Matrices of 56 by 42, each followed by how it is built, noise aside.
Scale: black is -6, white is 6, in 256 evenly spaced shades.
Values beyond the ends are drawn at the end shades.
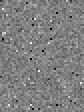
sparse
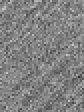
Hankel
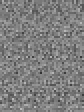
repeating columns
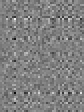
low rank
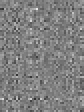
low rank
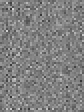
low rank
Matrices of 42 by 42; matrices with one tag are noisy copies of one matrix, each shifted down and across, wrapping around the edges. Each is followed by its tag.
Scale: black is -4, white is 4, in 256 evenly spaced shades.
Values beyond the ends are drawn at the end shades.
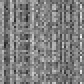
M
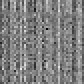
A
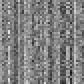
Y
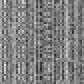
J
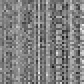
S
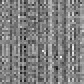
J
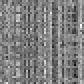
M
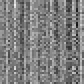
Y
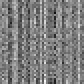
A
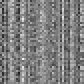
S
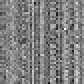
S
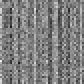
A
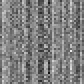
Y
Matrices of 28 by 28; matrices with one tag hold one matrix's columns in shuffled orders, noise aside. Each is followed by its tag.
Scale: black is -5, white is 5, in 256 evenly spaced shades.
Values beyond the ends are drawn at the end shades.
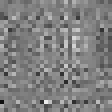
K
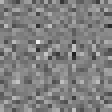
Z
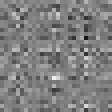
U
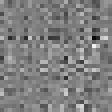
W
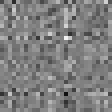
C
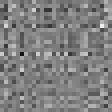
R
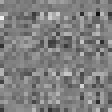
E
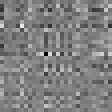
R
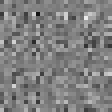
E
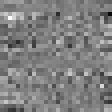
E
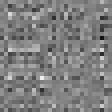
U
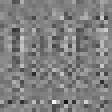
K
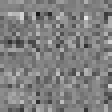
E
